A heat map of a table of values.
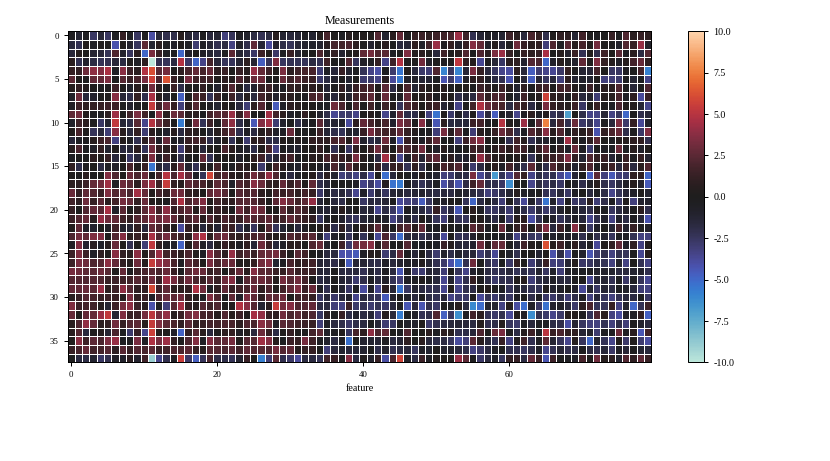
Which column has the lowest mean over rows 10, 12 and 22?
15
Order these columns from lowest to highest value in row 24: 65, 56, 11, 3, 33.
3, 33, 56, 11, 65
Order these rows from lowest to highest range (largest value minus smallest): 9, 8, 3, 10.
8, 9, 10, 3
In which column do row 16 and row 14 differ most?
43
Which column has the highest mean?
11
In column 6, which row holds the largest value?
10
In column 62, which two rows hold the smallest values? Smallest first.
31, 19
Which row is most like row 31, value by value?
19
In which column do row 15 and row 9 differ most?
68
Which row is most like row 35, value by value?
26
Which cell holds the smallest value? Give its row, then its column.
3, 11
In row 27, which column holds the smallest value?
45
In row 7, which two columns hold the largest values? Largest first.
65, 11
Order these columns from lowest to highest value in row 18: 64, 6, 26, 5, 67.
67, 64, 26, 6, 5
